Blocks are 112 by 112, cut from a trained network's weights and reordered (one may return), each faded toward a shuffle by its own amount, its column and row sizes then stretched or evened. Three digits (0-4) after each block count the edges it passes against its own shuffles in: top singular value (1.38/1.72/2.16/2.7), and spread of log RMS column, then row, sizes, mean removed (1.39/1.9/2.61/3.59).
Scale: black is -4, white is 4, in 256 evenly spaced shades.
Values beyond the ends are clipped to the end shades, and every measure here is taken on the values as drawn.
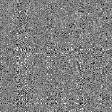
3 3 2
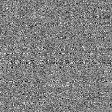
2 0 3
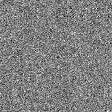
1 0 1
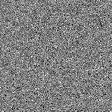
2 1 0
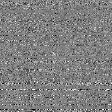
1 1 4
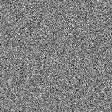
2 0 1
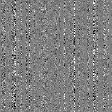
2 4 1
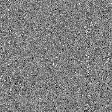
0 2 0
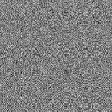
4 1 2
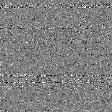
2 1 3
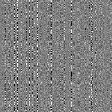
4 4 0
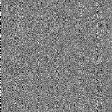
3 3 0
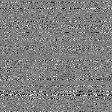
1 1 4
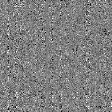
2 3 1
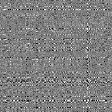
4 2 4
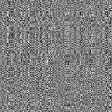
4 4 0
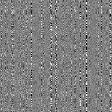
4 4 0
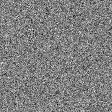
0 0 0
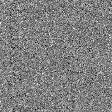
0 1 0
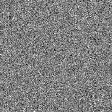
1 1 0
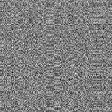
4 0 2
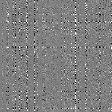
4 4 2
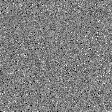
0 0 2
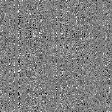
1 4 1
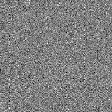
3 1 0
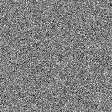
1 0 0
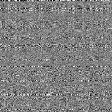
3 0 4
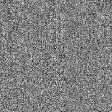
2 2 0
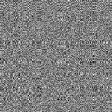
4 2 2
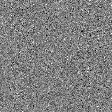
0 2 0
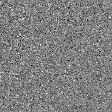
0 2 2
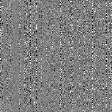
2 4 1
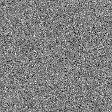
0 1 1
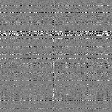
4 2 4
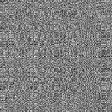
4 1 2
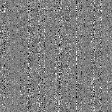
1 4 1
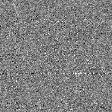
1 1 2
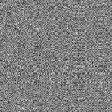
4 0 2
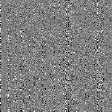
2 4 1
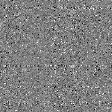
2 2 2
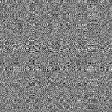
4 1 3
